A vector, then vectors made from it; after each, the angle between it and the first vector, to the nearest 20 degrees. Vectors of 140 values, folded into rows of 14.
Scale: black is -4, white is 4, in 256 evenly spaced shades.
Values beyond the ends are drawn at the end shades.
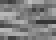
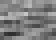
80 degrees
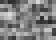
40 degrees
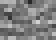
140 degrees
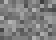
100 degrees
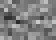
120 degrees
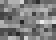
140 degrees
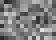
60 degrees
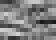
20 degrees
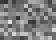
60 degrees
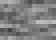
160 degrees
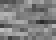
20 degrees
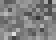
80 degrees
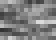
160 degrees
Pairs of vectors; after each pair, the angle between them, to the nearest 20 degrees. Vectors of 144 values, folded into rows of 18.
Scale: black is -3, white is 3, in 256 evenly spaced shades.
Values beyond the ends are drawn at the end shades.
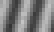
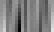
100 degrees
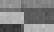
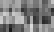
40 degrees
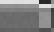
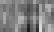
80 degrees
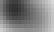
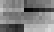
80 degrees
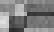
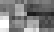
40 degrees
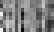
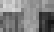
60 degrees
